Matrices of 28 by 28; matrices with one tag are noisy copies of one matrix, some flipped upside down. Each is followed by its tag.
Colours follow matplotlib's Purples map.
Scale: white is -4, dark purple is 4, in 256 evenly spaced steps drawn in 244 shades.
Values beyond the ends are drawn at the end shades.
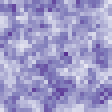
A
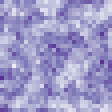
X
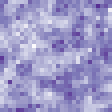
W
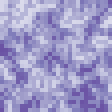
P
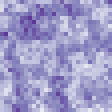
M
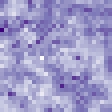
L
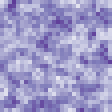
A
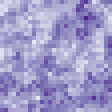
L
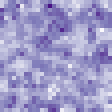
A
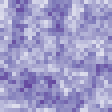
M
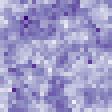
M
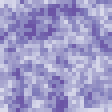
M
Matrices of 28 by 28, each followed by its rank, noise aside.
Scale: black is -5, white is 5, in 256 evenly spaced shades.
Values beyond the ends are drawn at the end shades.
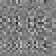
three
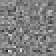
four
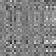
two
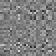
four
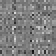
three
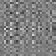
two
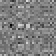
four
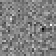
eight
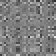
three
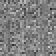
eight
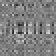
two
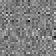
four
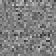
six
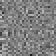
four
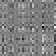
two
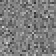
eight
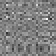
three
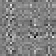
four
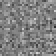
eight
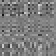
three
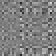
two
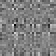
two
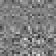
three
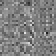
four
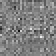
four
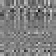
three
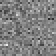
six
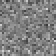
eight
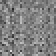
four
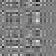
two
